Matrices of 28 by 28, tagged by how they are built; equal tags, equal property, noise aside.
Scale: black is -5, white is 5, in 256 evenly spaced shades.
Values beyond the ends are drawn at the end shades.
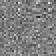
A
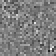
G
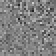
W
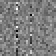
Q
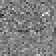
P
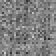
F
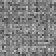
F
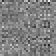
A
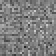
F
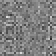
A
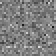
P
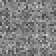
F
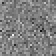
P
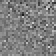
W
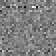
P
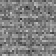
F
